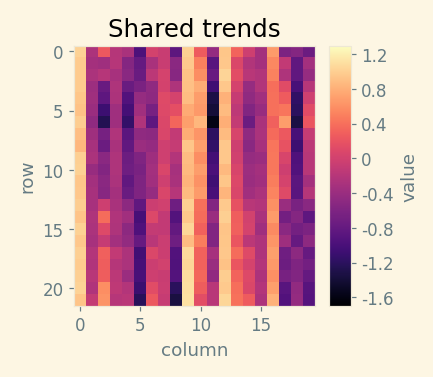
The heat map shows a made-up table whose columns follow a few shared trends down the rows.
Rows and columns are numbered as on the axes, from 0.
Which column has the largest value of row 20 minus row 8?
2
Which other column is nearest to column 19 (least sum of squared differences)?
8
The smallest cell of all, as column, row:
11, 6
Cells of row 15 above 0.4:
4
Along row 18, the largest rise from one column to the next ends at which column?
9
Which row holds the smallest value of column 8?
21
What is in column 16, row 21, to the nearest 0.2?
0.8
